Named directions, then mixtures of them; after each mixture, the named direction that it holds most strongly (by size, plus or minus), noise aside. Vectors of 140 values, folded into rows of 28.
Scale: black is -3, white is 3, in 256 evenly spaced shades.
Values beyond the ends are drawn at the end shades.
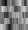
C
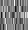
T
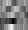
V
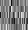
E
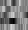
V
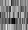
E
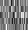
E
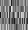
E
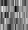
C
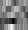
V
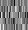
T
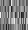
E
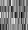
E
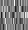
T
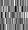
T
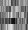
V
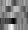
V
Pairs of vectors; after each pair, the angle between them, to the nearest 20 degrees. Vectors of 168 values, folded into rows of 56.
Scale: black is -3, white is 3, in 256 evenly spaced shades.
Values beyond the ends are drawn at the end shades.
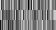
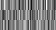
60 degrees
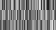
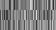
80 degrees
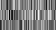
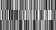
20 degrees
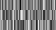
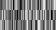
80 degrees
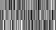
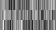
40 degrees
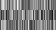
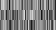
40 degrees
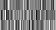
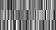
120 degrees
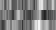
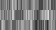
140 degrees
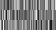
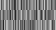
120 degrees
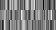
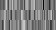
20 degrees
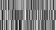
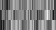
120 degrees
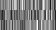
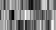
100 degrees
